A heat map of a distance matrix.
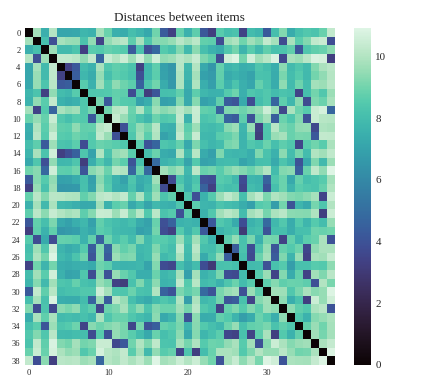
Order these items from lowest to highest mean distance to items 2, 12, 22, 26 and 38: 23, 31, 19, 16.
23, 31, 16, 19
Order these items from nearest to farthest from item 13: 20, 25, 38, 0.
20, 0, 25, 38
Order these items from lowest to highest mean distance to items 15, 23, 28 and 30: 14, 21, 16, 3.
14, 16, 21, 3
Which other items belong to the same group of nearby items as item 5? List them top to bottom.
4, 6, 14
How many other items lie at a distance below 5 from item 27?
6
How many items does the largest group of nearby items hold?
7
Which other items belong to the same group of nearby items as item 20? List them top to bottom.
33
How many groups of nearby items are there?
8
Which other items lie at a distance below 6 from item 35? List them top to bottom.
8, 10, 25, 26, 28, 31
